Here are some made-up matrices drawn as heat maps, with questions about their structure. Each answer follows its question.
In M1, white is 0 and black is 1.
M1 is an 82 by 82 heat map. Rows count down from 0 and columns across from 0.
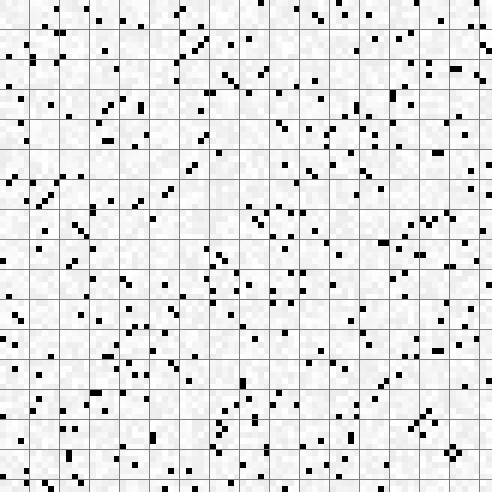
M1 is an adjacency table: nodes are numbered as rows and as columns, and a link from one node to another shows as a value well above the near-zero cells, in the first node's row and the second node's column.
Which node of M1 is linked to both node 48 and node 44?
node 35
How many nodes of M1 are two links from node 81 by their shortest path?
8
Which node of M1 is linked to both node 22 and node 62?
node 24
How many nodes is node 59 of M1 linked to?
6
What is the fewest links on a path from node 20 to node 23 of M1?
7
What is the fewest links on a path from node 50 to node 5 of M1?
5
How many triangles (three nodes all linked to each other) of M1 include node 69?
3
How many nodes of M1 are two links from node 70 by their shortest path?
6
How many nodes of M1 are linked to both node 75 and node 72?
1
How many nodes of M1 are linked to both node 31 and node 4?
1
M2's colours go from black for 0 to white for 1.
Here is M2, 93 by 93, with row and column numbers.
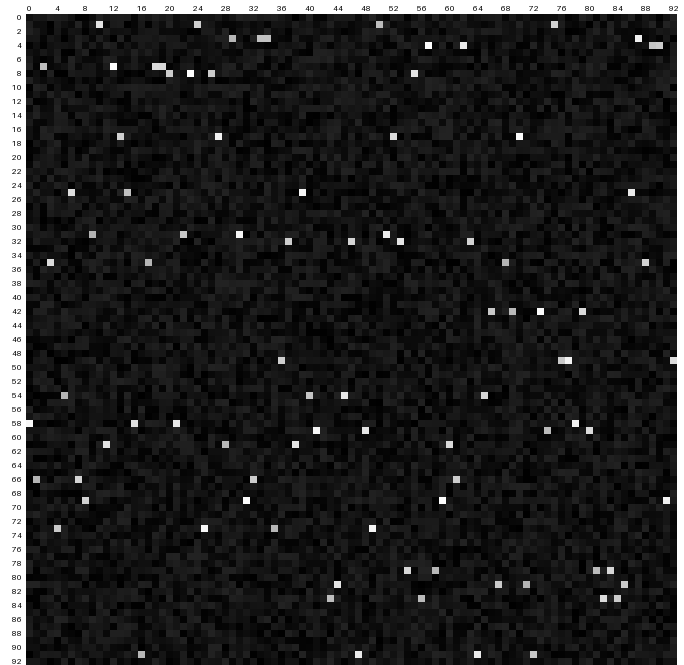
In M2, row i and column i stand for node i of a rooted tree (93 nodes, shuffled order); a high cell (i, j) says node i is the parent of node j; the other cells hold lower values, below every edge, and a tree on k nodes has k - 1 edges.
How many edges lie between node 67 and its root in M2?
3
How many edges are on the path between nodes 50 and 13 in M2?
7
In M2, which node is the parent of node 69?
42
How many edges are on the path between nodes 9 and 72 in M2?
4
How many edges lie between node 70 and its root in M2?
4
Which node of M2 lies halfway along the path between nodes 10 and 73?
66
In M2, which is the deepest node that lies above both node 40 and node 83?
79
